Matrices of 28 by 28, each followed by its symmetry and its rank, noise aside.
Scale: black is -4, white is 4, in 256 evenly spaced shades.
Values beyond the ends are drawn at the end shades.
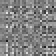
no symmetry, rank three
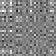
symmetric, rank two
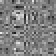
no symmetry, rank four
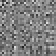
antisymmetric, rank four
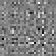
antisymmetric, rank four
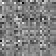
no symmetry, rank three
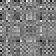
symmetric, rank two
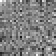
no symmetry, rank four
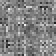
symmetric, rank four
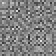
symmetric, rank four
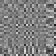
no symmetry, rank two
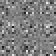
antisymmetric, rank four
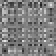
antisymmetric, rank two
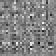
no symmetry, rank four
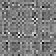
symmetric, rank four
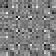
symmetric, rank two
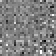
no symmetry, rank four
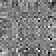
antisymmetric, rank four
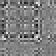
symmetric, rank two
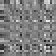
antisymmetric, rank two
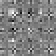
symmetric, rank two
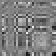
symmetric, rank two
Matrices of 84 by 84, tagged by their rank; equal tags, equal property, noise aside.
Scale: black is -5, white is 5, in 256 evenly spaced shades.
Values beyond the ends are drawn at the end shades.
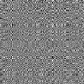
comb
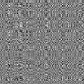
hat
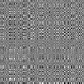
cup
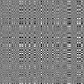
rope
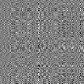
hat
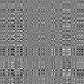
cup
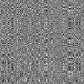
comb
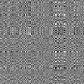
cup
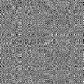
hat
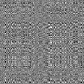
comb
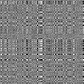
rope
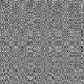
hat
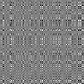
cup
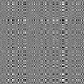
rope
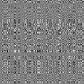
comb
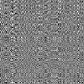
hat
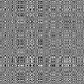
cup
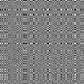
rope
